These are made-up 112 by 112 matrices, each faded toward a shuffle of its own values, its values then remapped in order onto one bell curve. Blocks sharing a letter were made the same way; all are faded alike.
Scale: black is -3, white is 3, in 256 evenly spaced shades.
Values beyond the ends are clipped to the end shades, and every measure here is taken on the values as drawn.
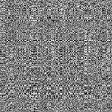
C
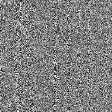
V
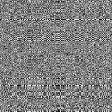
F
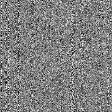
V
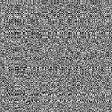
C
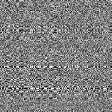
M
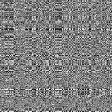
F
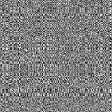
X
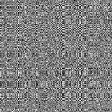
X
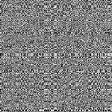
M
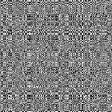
X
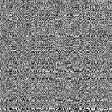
C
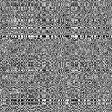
F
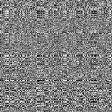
M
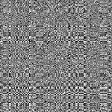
X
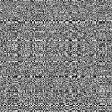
M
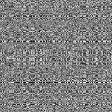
M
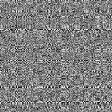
C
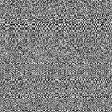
M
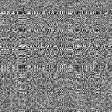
M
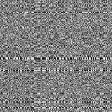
F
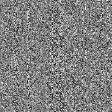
V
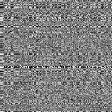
M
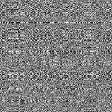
C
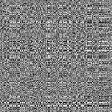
F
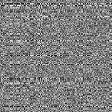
M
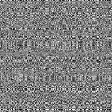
M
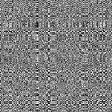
X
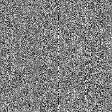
V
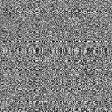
C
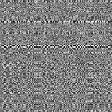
F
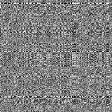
C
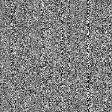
V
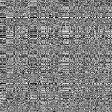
F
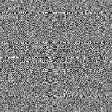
C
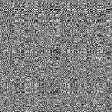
C
